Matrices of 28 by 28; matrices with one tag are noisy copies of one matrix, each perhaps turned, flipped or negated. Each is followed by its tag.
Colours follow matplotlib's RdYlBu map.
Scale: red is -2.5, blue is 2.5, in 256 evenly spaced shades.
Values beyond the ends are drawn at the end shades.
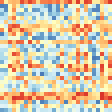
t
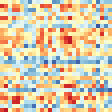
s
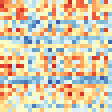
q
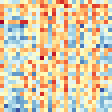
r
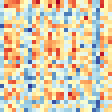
t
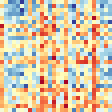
r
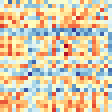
q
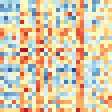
q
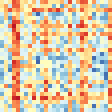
t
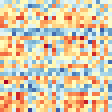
q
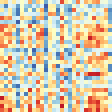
r
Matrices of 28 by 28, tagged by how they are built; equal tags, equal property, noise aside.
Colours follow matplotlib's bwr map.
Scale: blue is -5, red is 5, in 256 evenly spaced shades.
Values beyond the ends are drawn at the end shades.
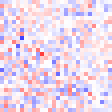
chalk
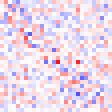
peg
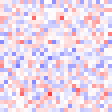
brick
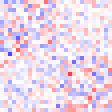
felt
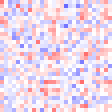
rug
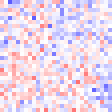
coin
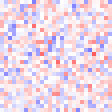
brick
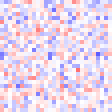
brick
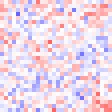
coin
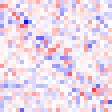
peg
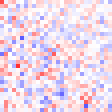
chalk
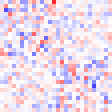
felt
